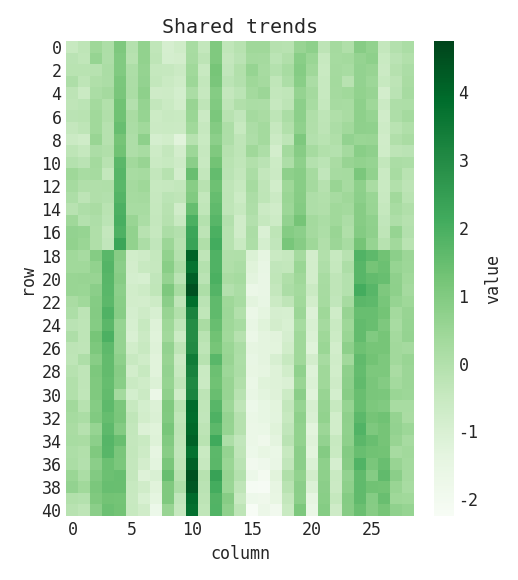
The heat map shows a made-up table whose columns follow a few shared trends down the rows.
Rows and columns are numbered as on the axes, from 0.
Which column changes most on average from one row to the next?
10
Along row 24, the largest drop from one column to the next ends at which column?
11
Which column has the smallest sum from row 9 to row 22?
16
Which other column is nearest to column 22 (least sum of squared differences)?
5
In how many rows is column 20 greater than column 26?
18
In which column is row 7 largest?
4
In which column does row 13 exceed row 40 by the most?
15
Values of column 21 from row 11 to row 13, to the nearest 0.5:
-0.5 0 0
